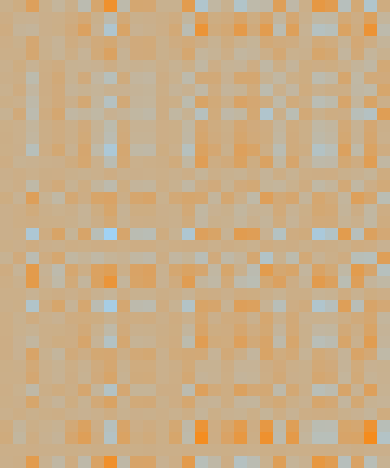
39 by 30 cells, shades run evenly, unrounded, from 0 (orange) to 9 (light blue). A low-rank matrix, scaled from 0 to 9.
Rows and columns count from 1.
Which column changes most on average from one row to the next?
9
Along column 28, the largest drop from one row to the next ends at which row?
23
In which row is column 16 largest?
1
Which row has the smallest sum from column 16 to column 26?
37
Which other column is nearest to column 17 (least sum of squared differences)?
5
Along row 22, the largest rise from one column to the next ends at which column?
21
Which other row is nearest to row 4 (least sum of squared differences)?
31
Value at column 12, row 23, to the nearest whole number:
3
